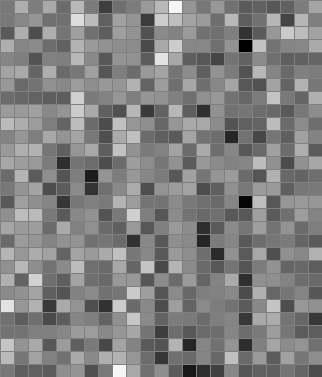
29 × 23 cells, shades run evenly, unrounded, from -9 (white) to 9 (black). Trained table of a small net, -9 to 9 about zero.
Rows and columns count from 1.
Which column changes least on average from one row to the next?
16
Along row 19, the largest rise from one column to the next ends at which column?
15
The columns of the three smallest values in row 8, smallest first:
6, 20, 23
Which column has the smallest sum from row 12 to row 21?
2
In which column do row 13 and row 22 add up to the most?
5
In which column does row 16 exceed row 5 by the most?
12
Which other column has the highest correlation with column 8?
17
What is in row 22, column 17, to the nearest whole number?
-3
